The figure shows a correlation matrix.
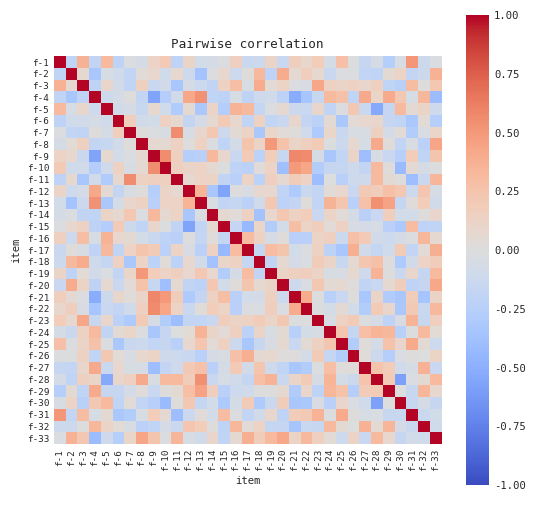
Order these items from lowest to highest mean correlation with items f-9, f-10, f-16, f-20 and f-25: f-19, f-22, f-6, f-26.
f-6, f-26, f-19, f-22
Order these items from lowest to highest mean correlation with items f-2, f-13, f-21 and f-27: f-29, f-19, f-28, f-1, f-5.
f-5, f-1, f-19, f-29, f-28
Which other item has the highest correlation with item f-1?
f-31
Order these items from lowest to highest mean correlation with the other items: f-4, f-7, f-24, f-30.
f-30, f-4, f-7, f-24
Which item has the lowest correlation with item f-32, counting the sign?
f-21
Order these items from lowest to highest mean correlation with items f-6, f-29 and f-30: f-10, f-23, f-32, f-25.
f-23, f-10, f-25, f-32
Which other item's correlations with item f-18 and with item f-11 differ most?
f-7
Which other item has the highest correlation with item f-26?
f-17
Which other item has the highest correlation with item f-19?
f-8
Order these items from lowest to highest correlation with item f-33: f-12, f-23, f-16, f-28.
f-12, f-16, f-23, f-28
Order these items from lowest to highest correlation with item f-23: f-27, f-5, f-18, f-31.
f-27, f-5, f-18, f-31
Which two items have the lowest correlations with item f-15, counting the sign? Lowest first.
f-12, f-17
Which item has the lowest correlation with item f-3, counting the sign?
f-11
